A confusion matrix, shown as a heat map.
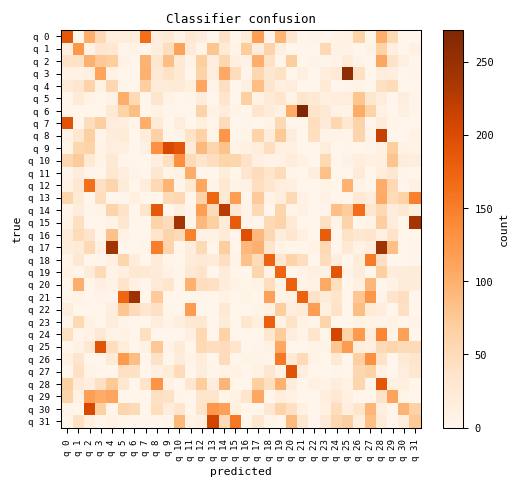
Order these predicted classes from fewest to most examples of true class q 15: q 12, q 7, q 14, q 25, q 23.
q 7, q 14, q 23, q 25, q 12
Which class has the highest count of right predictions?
q 14
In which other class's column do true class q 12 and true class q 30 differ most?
q 13
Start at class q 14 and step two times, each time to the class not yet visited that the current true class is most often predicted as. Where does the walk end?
q 28
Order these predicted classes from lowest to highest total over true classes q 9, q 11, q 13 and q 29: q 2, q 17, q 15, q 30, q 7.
q 7, q 30, q 15, q 2, q 17
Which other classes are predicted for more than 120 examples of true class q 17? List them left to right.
q 4, q 8, q 28
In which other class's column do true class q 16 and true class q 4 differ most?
q 23
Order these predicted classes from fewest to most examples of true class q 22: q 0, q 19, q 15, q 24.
q 15, q 0, q 24, q 19
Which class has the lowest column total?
q 22
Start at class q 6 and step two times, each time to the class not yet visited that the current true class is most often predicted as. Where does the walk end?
q 5
